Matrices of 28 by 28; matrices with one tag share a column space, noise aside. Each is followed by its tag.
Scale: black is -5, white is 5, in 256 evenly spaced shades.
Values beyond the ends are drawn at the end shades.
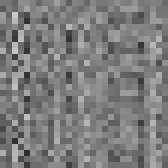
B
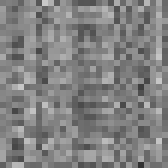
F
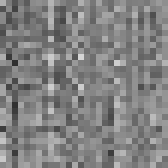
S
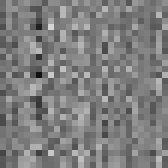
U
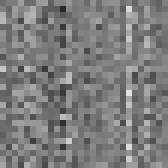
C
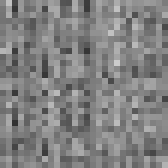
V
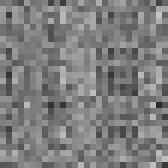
F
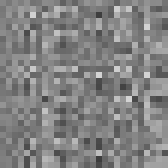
U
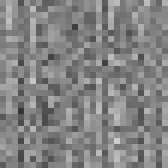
S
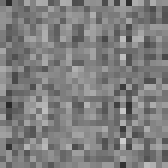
F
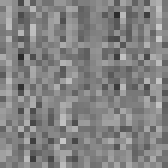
S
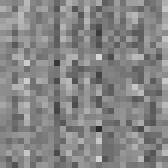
S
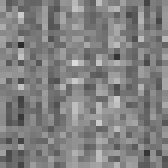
S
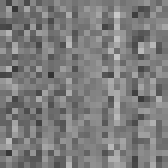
U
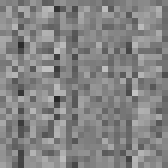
U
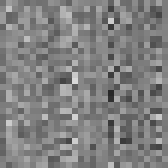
C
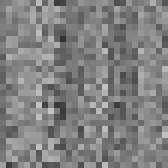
F
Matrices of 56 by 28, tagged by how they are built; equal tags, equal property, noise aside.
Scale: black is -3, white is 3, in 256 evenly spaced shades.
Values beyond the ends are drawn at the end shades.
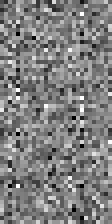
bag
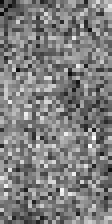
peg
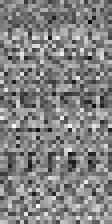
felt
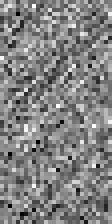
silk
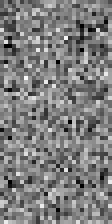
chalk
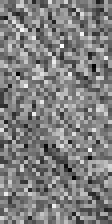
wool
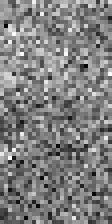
peg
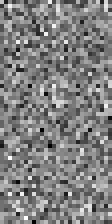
felt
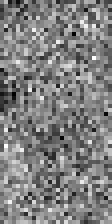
peg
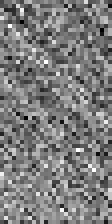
wool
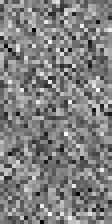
wool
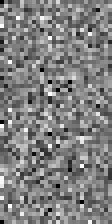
bag
